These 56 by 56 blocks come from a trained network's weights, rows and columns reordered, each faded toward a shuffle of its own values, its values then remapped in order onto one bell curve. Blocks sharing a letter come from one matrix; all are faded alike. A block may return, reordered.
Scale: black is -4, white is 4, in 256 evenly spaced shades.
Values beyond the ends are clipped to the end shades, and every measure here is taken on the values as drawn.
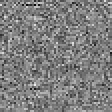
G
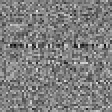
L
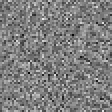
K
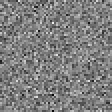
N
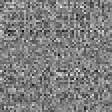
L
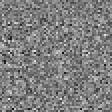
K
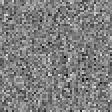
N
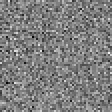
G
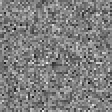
G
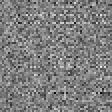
L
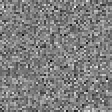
K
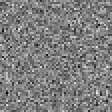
N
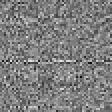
L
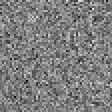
N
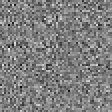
K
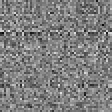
L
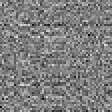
L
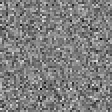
K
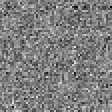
G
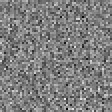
G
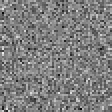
G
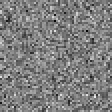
N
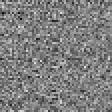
K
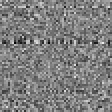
L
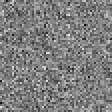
N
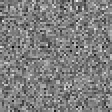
G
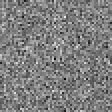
N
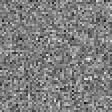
G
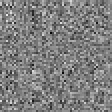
K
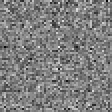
K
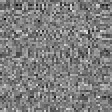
L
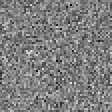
G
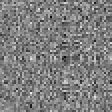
K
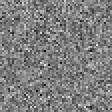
N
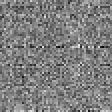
L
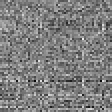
L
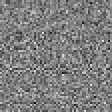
K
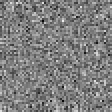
N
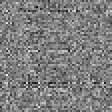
L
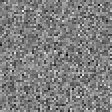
N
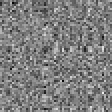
K
